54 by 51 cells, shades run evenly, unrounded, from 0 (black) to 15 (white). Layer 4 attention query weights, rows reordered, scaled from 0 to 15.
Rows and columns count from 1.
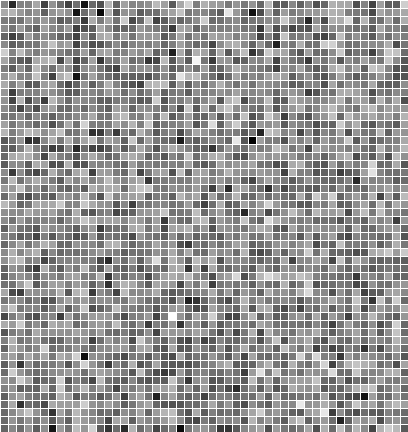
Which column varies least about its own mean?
37
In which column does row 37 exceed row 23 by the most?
45
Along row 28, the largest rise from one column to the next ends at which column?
34
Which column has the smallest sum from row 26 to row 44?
44
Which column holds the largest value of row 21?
47
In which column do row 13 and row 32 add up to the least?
6
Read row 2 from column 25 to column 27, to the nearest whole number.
8 8 7
